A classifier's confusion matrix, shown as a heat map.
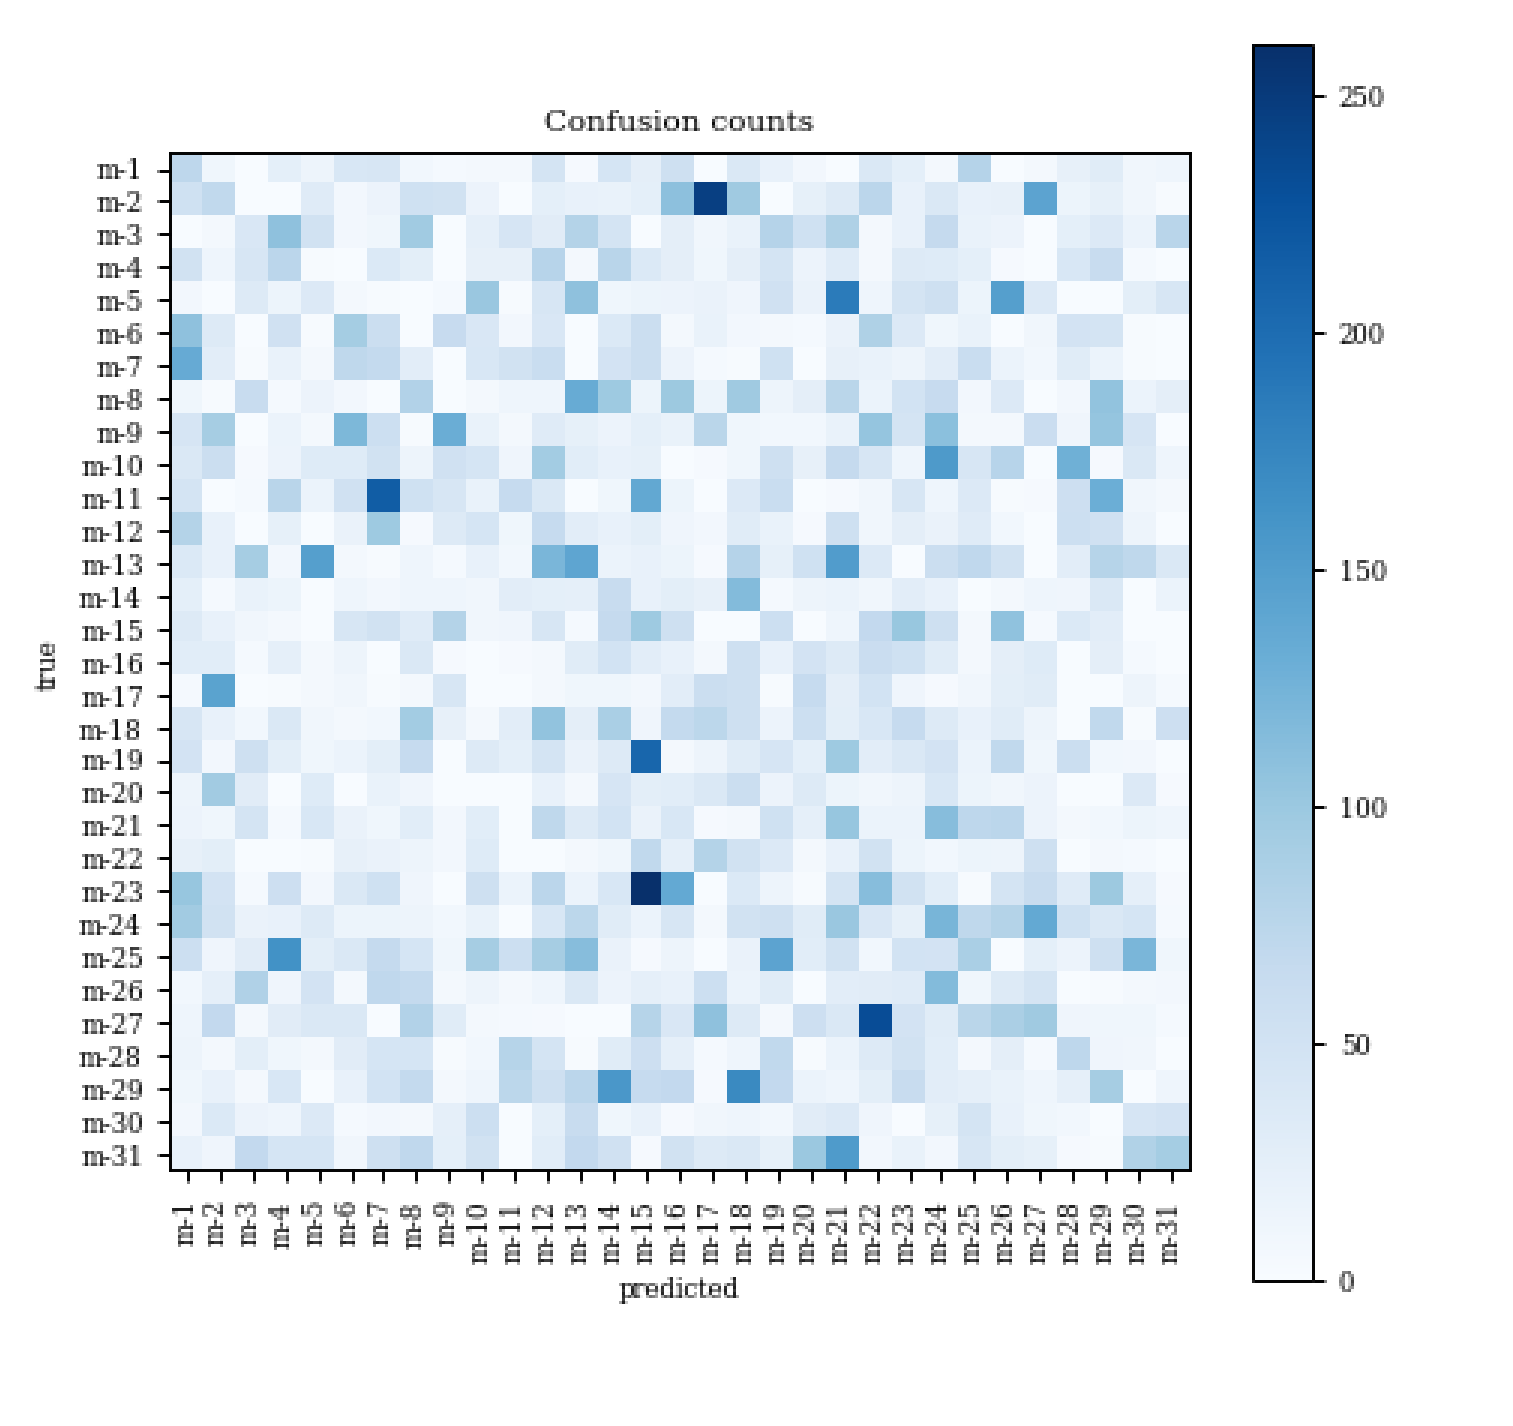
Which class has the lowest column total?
m-31
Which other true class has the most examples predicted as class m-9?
m-15
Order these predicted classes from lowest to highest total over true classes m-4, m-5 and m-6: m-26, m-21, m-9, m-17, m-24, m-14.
m-17, m-9, m-24, m-14, m-26, m-21
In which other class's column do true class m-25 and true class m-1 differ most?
m-4
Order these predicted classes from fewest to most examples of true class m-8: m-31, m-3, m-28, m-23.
m-28, m-31, m-23, m-3
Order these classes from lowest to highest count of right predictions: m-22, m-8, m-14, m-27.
m-22, m-14, m-8, m-27
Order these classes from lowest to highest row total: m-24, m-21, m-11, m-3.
m-21, m-3, m-11, m-24
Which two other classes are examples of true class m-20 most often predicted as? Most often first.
m-2, m-18
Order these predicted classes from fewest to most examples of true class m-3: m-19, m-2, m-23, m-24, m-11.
m-2, m-23, m-11, m-24, m-19
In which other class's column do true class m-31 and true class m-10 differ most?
m-24
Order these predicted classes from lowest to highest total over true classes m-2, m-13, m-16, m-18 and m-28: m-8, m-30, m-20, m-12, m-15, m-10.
m-10, m-30, m-15, m-20, m-8, m-12
